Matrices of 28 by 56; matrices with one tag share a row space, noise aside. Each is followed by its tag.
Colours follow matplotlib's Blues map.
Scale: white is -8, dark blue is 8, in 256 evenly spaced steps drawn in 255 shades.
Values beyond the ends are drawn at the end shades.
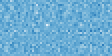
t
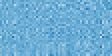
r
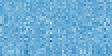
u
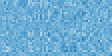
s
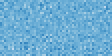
u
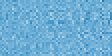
r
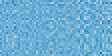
r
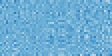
r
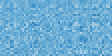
t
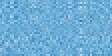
t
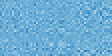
r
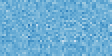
s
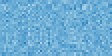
s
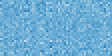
u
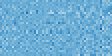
r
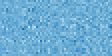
s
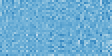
r
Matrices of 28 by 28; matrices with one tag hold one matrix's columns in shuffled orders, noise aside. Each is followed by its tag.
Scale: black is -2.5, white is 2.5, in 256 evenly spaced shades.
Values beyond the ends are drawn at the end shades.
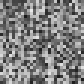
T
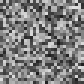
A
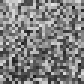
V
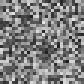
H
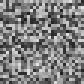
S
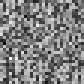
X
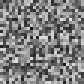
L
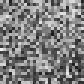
V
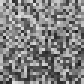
V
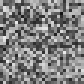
S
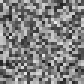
A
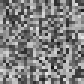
T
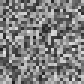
L
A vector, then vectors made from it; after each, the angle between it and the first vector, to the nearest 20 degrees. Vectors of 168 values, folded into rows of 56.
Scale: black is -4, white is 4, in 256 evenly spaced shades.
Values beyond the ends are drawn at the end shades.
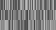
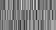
60 degrees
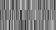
60 degrees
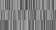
160 degrees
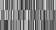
140 degrees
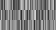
40 degrees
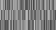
160 degrees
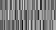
80 degrees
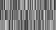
20 degrees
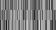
100 degrees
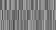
80 degrees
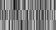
40 degrees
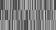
20 degrees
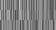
100 degrees
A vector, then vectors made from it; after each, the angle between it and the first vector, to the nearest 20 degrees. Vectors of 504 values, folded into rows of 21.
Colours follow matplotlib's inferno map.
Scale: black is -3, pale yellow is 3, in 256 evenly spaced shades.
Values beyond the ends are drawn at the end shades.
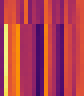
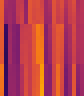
160 degrees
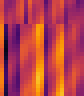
160 degrees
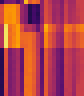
60 degrees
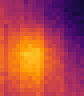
100 degrees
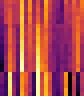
100 degrees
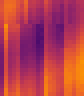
60 degrees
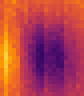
60 degrees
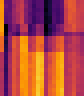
120 degrees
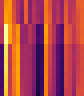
20 degrees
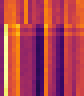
20 degrees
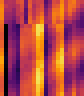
160 degrees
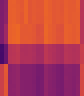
80 degrees
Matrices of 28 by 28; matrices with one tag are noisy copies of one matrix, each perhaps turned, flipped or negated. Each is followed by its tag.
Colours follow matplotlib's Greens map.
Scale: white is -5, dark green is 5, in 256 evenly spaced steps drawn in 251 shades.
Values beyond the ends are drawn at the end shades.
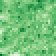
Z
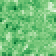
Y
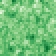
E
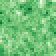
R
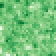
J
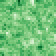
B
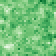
E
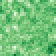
Y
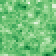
J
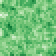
R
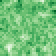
E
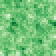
B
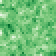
R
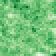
Z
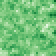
R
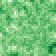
Y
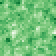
B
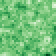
J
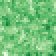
J
